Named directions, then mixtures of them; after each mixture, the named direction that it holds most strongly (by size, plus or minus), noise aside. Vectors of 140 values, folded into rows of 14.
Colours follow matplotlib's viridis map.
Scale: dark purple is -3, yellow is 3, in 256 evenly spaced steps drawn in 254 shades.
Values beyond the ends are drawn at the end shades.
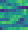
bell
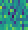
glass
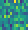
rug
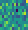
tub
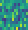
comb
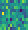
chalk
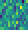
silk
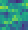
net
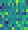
tub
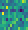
chalk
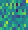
tub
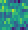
net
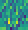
silk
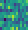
comb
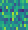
comb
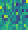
tub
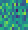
tub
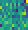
tub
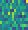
glass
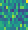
comb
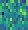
chalk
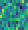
silk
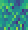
comb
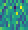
silk
